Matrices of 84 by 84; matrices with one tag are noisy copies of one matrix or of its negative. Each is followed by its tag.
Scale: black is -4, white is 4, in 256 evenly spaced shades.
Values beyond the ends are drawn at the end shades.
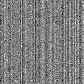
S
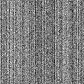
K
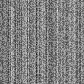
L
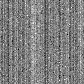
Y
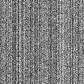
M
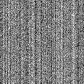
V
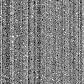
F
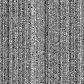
Y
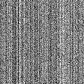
M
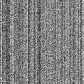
F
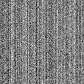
L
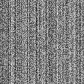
L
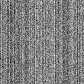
K
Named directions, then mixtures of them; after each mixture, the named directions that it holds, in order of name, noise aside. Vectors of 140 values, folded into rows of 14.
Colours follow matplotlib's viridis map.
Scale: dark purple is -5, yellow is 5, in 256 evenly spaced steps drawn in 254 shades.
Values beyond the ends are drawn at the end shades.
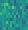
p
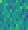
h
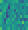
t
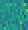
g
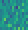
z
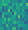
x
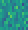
z.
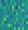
z.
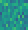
g, h, x.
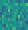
g, x.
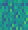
p, x, z.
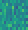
p, t, z.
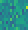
h, p.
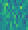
h, p.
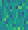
h, z.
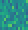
g, p, z.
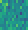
h, p, t.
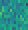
x.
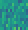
t, x, z.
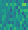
g, z.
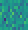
t, x, z.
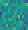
g, h, x.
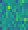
h, t.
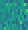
g.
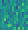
z.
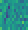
t.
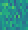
p.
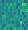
g, z.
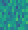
h, x, z.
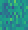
p.
